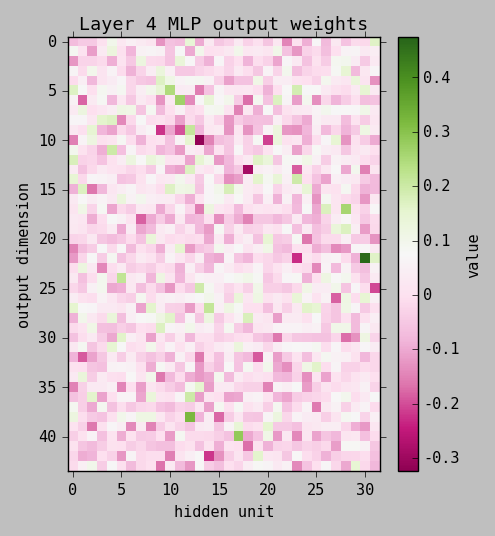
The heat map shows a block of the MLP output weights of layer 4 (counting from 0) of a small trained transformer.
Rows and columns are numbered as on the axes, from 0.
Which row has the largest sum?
5
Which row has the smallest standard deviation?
31
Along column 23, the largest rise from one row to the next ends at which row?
14
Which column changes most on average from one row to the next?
12
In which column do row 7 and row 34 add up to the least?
9
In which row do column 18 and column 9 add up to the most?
28
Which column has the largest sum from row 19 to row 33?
30
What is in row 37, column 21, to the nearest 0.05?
0.1
